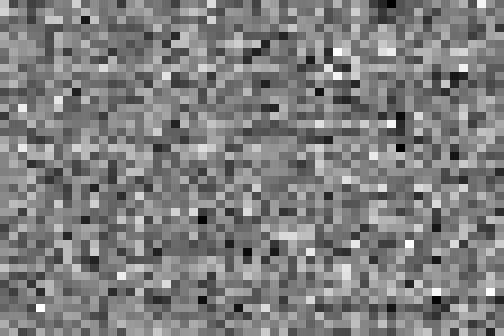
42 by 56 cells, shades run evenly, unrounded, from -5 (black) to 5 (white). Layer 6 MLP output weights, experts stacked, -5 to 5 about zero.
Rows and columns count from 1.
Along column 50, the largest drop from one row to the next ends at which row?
12
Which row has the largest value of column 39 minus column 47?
34
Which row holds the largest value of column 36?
16
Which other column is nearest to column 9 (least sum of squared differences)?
1
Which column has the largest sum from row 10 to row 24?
3
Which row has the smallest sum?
11
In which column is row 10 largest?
38
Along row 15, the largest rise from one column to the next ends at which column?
47
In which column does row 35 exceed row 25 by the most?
14
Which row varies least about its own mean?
41
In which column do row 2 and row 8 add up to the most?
40
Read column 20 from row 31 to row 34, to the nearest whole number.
-1 -1 1 0
